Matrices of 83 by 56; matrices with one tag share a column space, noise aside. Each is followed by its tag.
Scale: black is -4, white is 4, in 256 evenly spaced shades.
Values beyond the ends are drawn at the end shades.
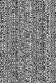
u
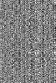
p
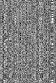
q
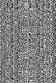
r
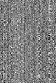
q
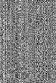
q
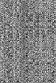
u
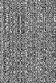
u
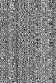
r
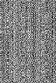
u
